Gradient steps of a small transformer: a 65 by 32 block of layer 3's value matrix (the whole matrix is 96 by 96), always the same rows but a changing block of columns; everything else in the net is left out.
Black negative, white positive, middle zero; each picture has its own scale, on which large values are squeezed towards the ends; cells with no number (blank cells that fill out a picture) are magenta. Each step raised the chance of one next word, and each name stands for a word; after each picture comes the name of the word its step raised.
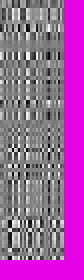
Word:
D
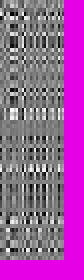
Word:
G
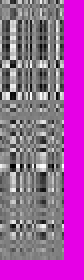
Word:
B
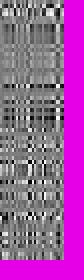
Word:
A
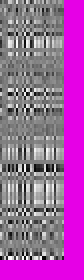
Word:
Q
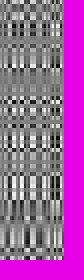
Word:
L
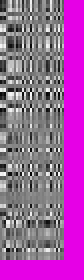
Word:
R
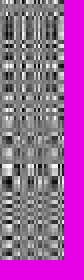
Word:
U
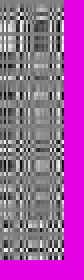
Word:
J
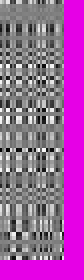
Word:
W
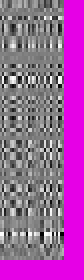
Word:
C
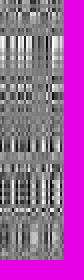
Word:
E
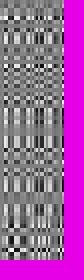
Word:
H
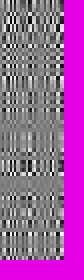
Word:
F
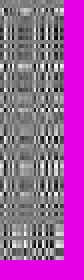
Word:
U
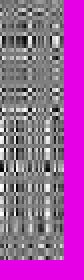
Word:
G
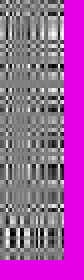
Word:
U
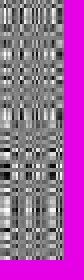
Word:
D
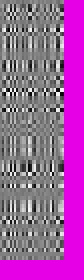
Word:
R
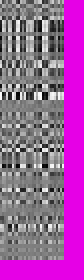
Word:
B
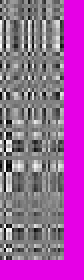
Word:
J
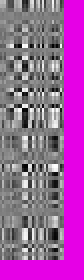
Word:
R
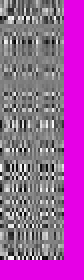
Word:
Q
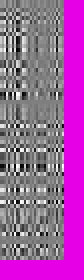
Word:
B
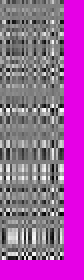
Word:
Q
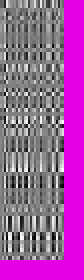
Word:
W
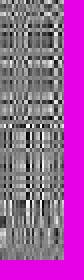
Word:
L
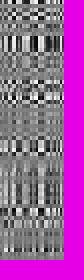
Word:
E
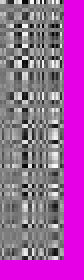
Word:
L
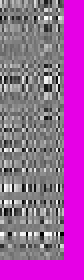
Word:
C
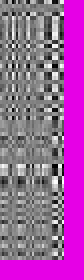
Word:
U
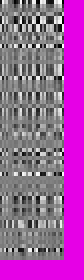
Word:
F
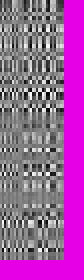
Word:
R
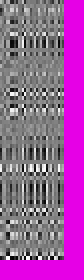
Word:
Q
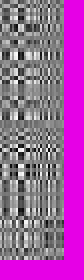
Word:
D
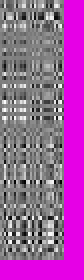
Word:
A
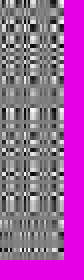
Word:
F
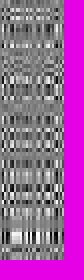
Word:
C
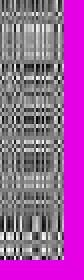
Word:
W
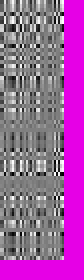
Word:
F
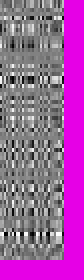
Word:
C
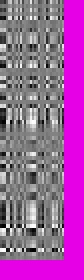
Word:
H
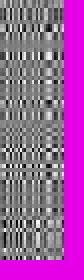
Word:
D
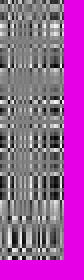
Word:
L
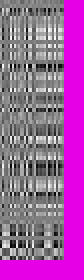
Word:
U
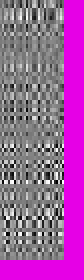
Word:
A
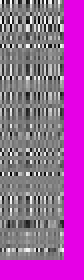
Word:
F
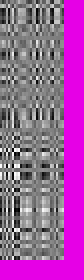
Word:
D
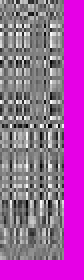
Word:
L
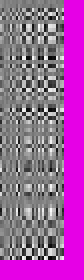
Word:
G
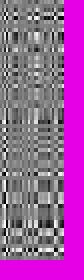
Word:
H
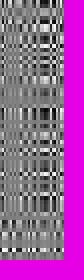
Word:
F
